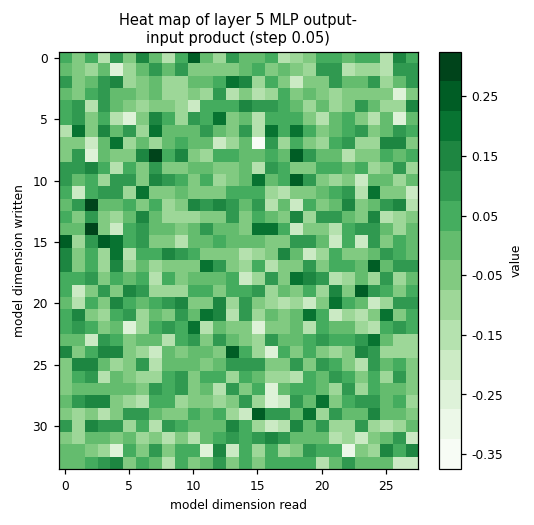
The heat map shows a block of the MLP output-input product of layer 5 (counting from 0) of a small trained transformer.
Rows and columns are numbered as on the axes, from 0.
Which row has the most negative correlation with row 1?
33
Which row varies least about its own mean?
3
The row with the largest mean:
6
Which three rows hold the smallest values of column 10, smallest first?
4, 31, 13
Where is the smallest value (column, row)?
15, 7
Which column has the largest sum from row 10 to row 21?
2
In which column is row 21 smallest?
21
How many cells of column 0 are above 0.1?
4
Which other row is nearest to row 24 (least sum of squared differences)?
30
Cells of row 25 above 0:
11
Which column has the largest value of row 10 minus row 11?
18
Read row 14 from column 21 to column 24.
-0.15 0.05 0.1 0.1
